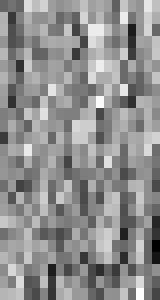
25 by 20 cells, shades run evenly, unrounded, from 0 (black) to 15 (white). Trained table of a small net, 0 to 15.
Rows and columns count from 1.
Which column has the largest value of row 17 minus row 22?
20
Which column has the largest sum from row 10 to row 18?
6
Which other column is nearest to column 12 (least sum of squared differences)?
19
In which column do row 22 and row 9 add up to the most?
13
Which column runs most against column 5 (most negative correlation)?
18
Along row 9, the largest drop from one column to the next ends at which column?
2
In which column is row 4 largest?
12
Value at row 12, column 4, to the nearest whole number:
9
